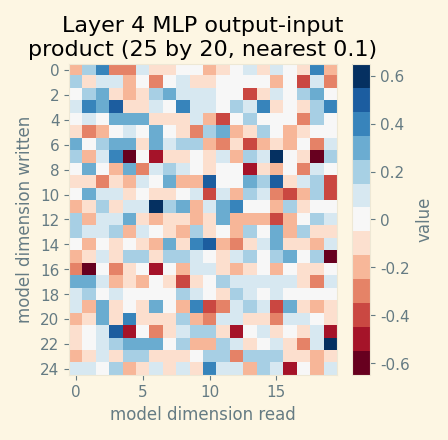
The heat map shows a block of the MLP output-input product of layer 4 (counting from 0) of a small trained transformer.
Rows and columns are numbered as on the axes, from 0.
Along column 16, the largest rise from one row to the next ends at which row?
11
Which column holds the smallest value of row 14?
12
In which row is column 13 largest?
9
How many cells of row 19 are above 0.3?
1
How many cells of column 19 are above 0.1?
3
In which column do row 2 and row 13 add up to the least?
4
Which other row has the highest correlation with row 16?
14
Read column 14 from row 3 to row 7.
0.4 0 0.2 -0.2 0.1
